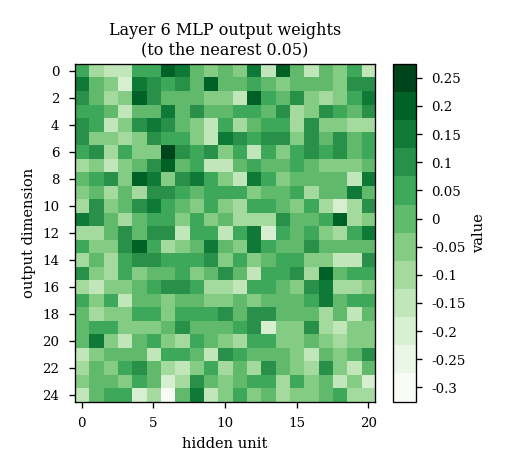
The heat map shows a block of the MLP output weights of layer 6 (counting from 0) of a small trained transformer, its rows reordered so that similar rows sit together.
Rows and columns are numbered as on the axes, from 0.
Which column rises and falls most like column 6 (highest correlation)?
14
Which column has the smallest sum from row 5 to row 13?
2
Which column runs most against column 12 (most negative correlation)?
17
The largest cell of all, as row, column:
6, 6
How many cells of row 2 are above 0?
8
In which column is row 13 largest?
4
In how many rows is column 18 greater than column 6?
9
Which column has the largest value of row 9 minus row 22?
19
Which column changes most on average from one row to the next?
12
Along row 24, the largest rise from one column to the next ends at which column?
7
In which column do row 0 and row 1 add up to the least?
3
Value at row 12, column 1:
-0.1
